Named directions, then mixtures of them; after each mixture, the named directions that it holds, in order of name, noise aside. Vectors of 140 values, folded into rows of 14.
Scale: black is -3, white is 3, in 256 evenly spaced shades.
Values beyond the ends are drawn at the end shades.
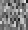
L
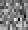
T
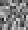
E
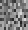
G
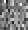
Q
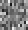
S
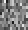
Q.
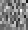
L.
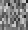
L.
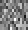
Q, T.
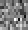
T.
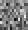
T.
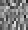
E, L, Q.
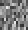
E, L.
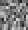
E.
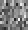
Q, T.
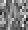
E, Q, T.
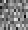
G, Q, T.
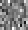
G, S.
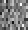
Q.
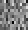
L, Q.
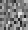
G.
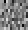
Q.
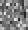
S, T.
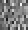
E, L, Q.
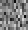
G, L.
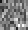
Q, S, T.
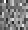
Q.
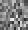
G, Q.
